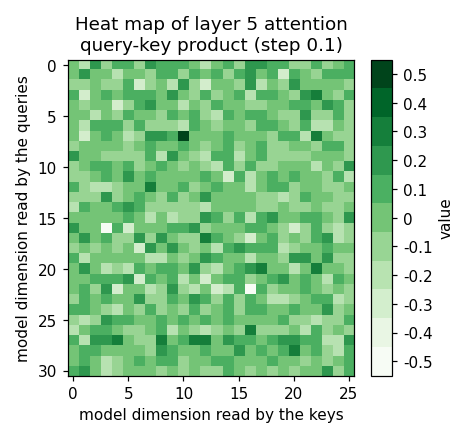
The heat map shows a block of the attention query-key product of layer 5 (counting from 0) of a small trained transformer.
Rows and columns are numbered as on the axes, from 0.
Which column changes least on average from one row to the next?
2
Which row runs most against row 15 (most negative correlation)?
8
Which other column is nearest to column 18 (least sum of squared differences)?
15
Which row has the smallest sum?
22
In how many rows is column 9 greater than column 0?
18
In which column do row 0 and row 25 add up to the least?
1
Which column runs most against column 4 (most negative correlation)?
23
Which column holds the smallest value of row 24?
4
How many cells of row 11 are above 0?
8
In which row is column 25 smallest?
11
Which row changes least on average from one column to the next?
14
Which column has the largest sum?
9
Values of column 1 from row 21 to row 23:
0 0.1 0.1
